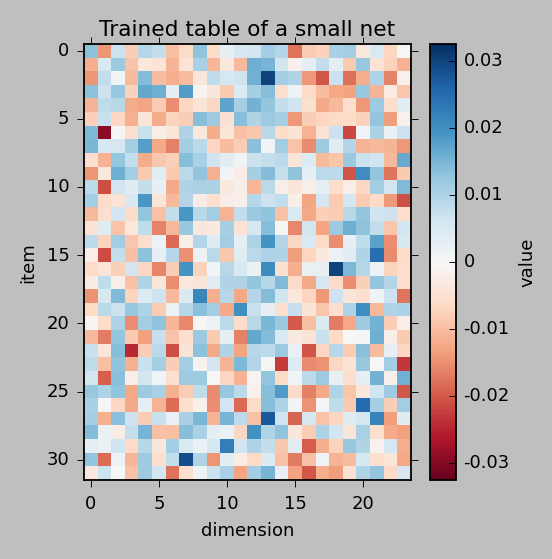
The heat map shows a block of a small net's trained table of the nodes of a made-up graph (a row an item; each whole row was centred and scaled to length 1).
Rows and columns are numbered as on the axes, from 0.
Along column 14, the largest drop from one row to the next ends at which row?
23
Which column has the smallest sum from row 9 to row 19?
6
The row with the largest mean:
19
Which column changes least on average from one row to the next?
13
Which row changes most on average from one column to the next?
22
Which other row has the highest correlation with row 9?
1
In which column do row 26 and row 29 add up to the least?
16
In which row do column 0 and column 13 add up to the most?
27
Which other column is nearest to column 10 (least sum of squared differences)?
14
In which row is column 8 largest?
18
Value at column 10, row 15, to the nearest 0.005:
-0.01
